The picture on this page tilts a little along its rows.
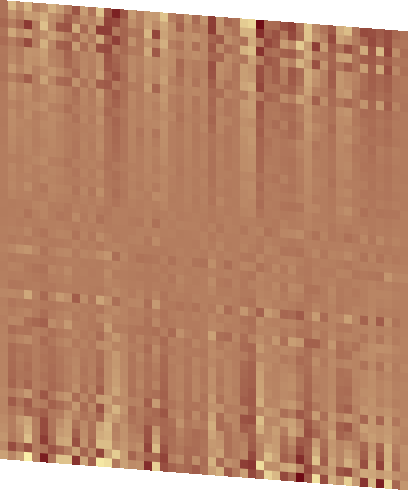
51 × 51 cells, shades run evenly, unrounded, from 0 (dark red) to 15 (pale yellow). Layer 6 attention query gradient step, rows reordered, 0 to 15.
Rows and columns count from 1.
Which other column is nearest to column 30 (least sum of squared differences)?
23
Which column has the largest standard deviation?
33
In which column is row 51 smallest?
38
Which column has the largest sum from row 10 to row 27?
32
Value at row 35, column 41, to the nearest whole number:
7
